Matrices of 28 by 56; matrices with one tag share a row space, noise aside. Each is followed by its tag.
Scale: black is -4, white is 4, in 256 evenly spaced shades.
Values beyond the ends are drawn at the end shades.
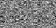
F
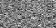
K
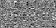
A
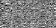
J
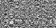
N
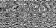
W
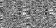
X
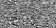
A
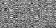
N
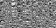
X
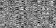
F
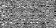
J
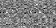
W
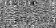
A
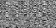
W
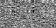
A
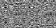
N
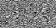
W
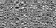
F
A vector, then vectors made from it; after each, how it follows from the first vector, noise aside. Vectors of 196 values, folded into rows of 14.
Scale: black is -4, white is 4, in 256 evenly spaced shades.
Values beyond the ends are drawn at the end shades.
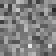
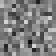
wrapped around.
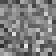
wrapped around.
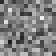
wrapped around.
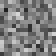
reversed, negated.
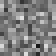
reversed, negated.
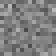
negated, shrunk.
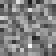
copied.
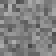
negated, shrunk.
